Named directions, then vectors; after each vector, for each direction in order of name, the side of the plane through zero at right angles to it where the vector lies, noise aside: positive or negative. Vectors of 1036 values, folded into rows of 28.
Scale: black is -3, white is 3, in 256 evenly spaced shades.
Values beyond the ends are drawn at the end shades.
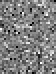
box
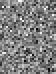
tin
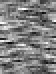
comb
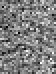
positive, negative, negative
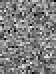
positive, positive, positive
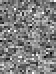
negative, negative, negative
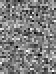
positive, positive, negative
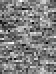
positive, negative, positive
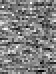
negative, positive, positive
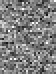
negative, positive, negative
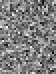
negative, positive, positive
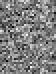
positive, negative, positive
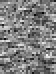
positive, positive, positive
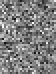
negative, positive, negative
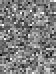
negative, negative, negative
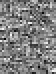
positive, positive, negative
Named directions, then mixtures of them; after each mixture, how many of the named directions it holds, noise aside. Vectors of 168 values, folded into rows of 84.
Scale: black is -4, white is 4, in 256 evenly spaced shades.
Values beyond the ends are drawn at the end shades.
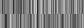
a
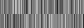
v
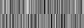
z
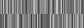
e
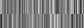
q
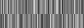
one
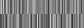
three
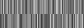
one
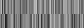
four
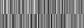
two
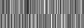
one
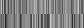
four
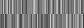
one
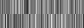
two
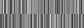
four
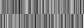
two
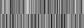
one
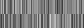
four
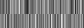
three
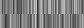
one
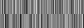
three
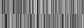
one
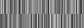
three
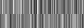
one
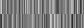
one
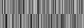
three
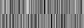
one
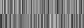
four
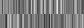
three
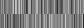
one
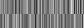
three
